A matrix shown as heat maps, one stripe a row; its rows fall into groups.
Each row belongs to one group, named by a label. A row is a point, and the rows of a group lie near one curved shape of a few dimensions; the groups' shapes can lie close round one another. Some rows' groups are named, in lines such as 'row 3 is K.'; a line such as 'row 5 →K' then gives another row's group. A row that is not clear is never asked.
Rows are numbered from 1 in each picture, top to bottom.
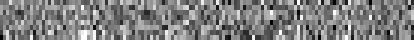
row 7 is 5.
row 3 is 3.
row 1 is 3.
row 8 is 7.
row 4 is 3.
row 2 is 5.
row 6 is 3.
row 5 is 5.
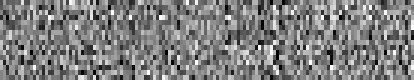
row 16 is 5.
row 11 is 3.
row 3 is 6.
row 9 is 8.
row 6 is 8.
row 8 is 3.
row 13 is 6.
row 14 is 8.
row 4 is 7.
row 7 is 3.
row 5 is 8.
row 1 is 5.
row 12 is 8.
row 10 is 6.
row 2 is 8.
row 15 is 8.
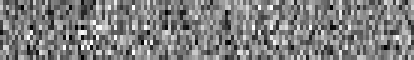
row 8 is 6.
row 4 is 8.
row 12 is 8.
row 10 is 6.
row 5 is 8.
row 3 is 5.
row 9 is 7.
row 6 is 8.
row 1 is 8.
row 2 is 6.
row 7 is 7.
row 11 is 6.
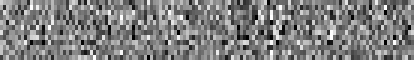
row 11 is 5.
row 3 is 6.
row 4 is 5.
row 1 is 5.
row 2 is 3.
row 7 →8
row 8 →3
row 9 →3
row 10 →5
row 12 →8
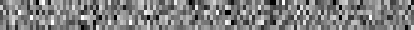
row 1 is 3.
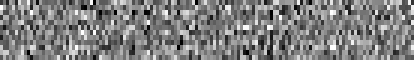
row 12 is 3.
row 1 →6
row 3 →8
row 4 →5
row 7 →5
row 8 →5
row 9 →5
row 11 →5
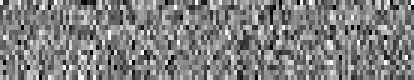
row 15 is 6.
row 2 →3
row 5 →5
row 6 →5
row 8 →6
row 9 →3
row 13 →6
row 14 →6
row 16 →6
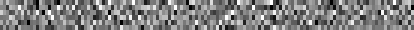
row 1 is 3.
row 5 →6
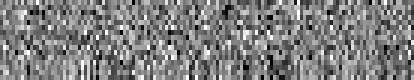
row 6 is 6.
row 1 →3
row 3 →3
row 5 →6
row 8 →5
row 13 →5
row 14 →5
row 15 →6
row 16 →5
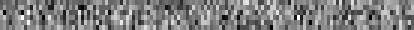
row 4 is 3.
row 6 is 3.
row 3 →6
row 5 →6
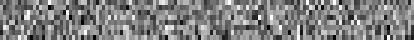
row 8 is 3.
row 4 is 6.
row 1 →7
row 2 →6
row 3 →6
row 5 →5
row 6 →5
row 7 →5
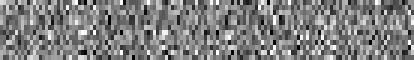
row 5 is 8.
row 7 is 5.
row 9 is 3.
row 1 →5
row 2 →6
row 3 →3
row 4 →8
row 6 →6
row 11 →5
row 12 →6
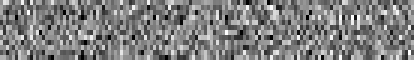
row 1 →5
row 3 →6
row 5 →5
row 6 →3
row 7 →6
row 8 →6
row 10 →5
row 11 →6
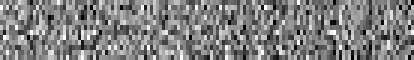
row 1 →3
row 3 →8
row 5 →3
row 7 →3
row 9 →3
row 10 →8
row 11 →5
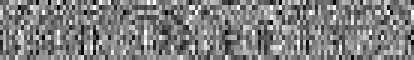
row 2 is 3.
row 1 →3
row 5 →5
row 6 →5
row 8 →3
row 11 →6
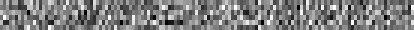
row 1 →6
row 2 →3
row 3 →5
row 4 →6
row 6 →6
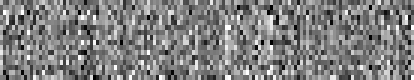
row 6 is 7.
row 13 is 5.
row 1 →5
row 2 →3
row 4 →8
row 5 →8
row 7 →6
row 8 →8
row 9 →5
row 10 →6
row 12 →6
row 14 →8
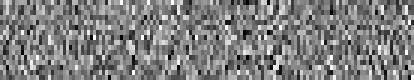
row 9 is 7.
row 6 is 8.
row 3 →8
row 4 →8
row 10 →5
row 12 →3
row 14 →8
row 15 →3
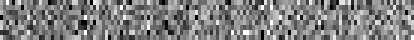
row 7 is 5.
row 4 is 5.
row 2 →5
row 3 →8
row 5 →5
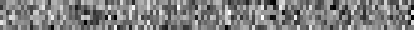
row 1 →3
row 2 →8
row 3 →7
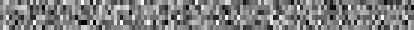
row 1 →6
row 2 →3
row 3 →8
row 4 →8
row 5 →5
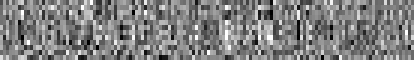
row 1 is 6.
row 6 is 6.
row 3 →6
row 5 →8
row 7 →8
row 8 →6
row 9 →6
